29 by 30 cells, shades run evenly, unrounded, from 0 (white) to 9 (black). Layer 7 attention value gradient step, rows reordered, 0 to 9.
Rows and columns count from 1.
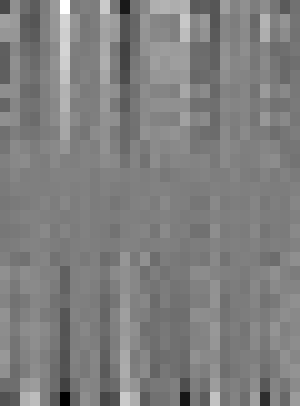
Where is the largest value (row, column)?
29, 7
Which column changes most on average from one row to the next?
1
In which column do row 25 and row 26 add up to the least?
13
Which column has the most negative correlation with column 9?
15
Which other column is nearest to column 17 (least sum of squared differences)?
18
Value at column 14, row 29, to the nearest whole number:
3
